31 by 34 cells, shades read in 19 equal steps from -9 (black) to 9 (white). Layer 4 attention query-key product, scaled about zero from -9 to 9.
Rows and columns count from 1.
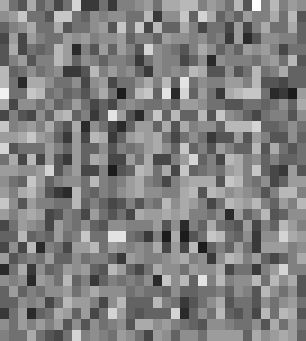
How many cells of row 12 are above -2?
24
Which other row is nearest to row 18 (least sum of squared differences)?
31
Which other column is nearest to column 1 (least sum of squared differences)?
29
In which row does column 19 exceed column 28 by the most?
4
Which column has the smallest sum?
10
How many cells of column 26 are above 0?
12
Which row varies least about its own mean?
27
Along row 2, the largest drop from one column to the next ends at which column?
18
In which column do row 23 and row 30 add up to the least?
23
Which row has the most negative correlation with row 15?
28
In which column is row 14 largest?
1
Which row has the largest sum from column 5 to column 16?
22
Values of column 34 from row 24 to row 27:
3 0 -3 -3
